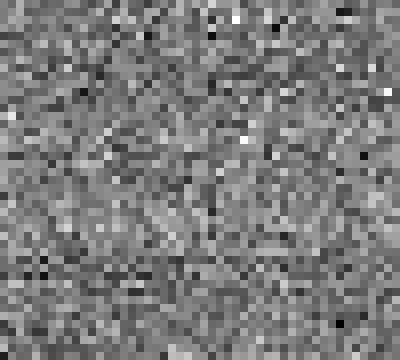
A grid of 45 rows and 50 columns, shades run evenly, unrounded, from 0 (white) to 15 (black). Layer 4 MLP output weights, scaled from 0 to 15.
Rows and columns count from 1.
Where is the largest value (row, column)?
41, 43
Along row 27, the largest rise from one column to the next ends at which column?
27
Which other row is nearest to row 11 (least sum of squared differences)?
24
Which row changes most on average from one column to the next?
3
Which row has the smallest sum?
29
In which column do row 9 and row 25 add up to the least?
47
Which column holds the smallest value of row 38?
50
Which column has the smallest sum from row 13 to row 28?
32
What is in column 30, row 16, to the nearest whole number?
11
